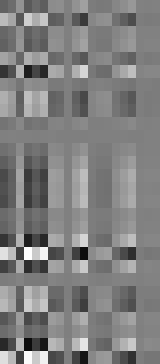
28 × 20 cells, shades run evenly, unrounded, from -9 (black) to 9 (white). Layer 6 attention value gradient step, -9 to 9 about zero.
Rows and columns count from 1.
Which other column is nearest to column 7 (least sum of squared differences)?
16
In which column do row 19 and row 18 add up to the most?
11
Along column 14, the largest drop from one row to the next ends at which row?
21
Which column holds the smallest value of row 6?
4
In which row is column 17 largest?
27
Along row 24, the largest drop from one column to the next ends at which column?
7
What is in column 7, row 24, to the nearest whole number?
-3
